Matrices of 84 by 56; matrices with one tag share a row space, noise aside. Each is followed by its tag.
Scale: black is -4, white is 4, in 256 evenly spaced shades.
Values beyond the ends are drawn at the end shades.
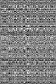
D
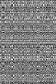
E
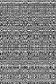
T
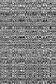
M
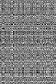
E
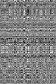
D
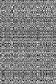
E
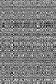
E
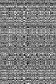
D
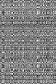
E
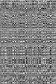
M
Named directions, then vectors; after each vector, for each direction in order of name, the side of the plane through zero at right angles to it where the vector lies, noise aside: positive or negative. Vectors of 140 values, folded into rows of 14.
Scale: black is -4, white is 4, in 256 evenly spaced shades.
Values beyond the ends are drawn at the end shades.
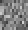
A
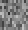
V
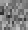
negative, negative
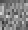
positive, positive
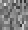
negative, positive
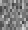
negative, positive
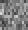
positive, positive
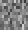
negative, positive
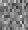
negative, positive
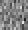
positive, negative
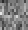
positive, positive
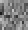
negative, negative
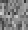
positive, positive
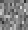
positive, positive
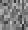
positive, negative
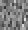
negative, positive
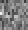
positive, positive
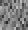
positive, negative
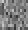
negative, negative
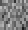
positive, negative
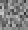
positive, positive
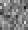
negative, negative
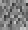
negative, positive
